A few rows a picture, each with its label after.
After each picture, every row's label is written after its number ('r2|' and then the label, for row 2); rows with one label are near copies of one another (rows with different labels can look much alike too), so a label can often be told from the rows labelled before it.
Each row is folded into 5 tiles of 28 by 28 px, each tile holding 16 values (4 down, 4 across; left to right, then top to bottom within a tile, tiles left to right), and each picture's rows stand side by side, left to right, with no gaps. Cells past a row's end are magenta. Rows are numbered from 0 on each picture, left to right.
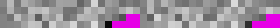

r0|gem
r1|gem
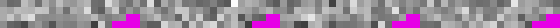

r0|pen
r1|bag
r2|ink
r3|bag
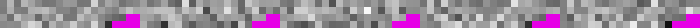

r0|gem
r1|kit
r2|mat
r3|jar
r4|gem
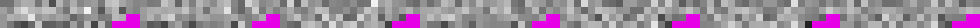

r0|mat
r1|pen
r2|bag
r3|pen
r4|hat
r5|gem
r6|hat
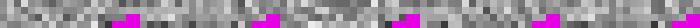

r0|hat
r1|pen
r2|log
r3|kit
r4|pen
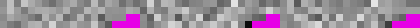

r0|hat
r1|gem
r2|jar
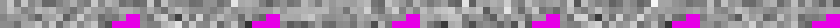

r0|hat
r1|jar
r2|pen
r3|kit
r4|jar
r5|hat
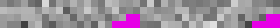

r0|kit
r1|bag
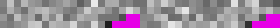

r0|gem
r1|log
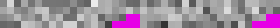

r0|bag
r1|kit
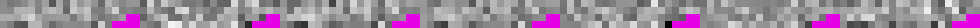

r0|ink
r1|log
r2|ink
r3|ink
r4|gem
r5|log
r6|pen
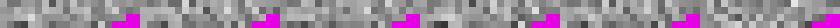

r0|ink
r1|kit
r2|pen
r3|ink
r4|kit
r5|jar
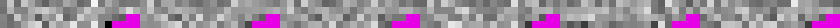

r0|gem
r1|jar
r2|hat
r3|log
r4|pen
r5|bag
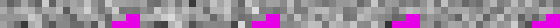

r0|kit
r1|ink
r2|gem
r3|hat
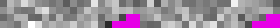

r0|log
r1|bag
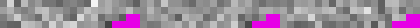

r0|bag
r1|hat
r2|mat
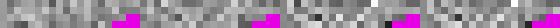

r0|ink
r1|hat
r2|jar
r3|jar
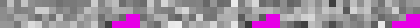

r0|log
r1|log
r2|ink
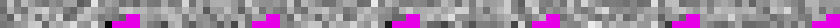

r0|gem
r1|kit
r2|gem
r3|pen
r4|log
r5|mat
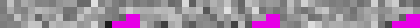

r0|gem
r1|kit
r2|log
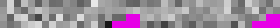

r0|jar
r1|pen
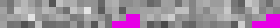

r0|mat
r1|pen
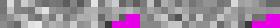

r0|log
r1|jar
